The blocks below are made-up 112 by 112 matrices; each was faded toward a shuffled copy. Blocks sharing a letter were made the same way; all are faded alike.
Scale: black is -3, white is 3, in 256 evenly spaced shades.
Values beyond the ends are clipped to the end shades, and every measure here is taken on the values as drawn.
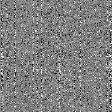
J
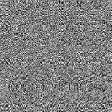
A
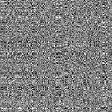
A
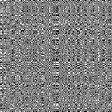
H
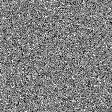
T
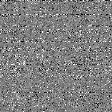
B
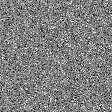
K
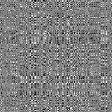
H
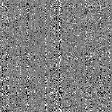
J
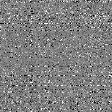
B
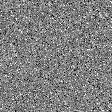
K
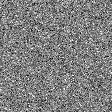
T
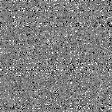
B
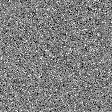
K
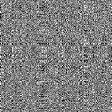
A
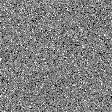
K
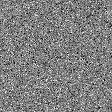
K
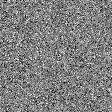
T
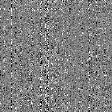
J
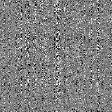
J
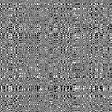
H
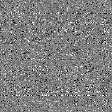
B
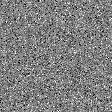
K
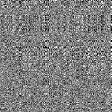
A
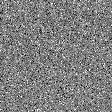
K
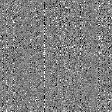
J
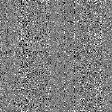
J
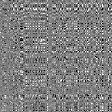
H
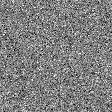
T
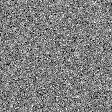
T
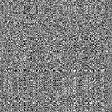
A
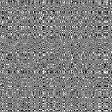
H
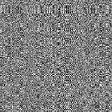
A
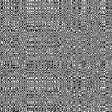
H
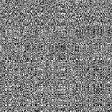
A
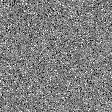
K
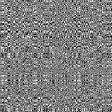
H
